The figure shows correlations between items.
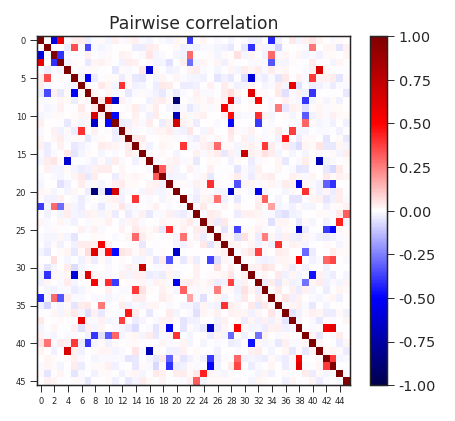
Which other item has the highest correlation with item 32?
8
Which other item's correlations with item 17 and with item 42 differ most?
38
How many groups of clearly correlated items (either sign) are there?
13
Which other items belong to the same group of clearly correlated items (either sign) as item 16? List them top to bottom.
4, 41
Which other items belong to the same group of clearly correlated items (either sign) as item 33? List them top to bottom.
14, 21, 26
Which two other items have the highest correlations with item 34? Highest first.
2, 22
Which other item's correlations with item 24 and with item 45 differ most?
44
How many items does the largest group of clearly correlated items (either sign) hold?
7
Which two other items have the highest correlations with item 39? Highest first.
20, 11
